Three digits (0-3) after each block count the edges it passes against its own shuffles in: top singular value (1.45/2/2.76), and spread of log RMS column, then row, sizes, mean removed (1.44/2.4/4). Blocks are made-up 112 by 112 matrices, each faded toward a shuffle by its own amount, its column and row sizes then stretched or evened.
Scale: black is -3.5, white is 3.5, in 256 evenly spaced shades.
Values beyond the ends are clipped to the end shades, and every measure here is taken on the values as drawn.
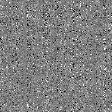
0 2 1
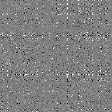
2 2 2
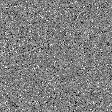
0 0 1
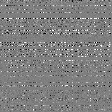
1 1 3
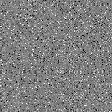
2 0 0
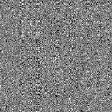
2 2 0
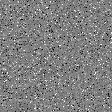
1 0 0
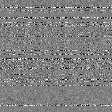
2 0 3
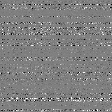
1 1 3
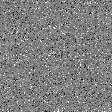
0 0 1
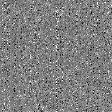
0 2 0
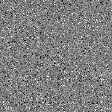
0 1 1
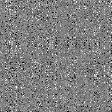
1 2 1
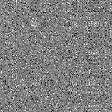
2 1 0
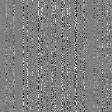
2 3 0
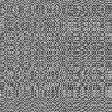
3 2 0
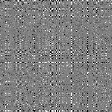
3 2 2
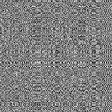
3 1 2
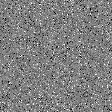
0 1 0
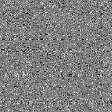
2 1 2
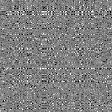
3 1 2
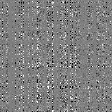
1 3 2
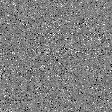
1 0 1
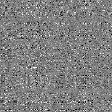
2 1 2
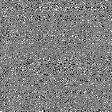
1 0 2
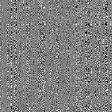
2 3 1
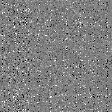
0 2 1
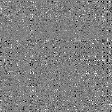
1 2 2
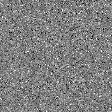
0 0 1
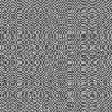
3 2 1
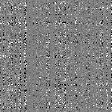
0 3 2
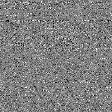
1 0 2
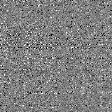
1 1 2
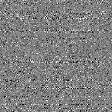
2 1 2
